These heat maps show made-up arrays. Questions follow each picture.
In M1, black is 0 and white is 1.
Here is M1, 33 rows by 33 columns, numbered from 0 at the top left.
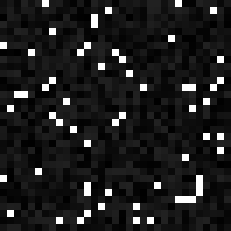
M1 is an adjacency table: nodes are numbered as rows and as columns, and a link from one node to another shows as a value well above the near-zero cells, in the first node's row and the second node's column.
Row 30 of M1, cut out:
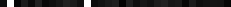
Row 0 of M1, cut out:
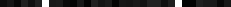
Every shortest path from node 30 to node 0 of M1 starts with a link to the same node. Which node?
node 12
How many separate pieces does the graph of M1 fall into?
7
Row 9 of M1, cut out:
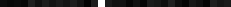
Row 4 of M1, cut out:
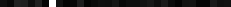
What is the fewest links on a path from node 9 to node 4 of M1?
7
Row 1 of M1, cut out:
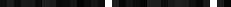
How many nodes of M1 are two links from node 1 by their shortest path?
2
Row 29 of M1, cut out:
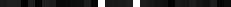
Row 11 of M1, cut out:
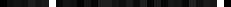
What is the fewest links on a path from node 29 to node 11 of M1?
3
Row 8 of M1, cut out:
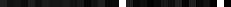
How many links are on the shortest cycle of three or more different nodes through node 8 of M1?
6
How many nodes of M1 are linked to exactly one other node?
11
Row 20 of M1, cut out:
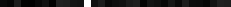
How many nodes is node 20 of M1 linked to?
1
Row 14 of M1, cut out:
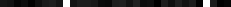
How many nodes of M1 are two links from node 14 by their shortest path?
1
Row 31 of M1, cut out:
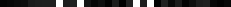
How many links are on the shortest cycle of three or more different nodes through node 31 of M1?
6
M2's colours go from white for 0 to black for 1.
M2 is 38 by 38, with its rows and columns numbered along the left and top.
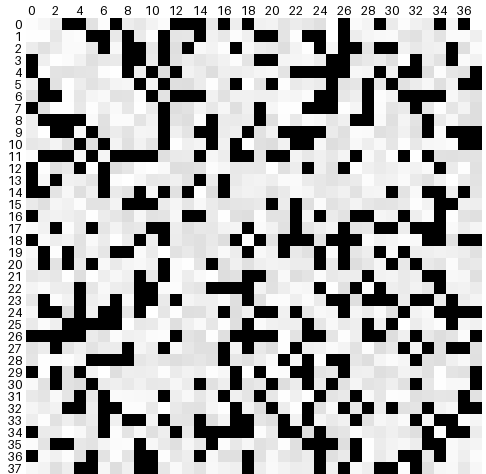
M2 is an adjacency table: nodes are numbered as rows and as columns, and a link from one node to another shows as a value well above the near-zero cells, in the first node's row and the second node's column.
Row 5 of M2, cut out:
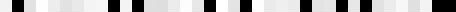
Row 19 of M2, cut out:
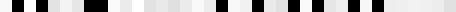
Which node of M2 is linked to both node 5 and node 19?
node 1
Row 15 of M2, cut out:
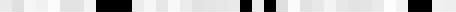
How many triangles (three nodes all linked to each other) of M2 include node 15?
5
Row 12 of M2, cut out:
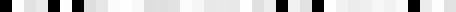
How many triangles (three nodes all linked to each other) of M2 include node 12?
7
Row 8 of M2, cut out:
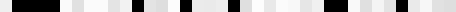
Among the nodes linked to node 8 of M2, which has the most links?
node 11
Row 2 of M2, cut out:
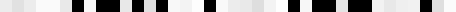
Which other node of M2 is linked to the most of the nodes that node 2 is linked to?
node 33
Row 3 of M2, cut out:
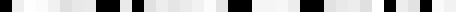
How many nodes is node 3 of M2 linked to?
10
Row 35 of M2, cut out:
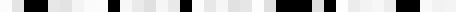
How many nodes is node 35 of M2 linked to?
10
